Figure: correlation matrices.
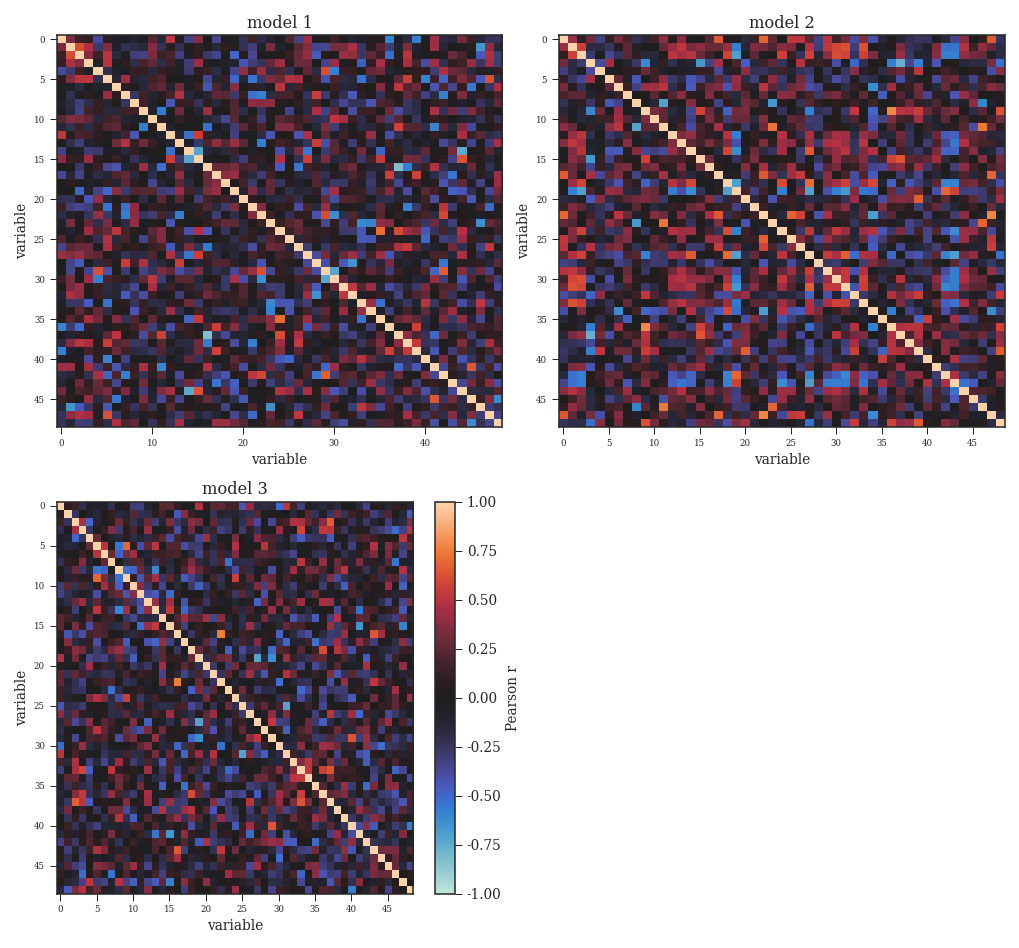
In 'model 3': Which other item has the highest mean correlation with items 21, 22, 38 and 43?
16
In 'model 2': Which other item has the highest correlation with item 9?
36
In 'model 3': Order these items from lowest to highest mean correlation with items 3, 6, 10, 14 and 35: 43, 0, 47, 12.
47, 0, 12, 43
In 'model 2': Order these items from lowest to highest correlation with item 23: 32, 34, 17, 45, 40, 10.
45, 32, 34, 10, 40, 17
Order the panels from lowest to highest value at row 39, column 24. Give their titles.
model 3, model 2, model 1
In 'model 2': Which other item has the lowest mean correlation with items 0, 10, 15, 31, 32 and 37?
3
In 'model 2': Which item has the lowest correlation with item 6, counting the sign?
34
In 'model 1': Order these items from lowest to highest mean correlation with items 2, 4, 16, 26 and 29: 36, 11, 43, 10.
36, 10, 11, 43
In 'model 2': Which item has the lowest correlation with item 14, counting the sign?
19
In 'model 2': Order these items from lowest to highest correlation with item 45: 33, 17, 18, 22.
17, 22, 33, 18
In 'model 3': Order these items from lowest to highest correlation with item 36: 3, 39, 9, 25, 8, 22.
25, 9, 22, 8, 39, 3
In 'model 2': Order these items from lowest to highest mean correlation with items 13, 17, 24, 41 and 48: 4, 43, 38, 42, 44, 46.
43, 42, 38, 4, 46, 44
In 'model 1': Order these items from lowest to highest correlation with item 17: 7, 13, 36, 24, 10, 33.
10, 24, 33, 7, 13, 36
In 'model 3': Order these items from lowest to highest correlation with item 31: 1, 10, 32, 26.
10, 1, 32, 26
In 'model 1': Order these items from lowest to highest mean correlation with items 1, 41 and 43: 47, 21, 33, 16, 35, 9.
21, 33, 35, 16, 9, 47
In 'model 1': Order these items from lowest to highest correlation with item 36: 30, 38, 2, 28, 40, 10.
2, 10, 40, 38, 30, 28
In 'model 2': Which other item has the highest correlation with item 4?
39
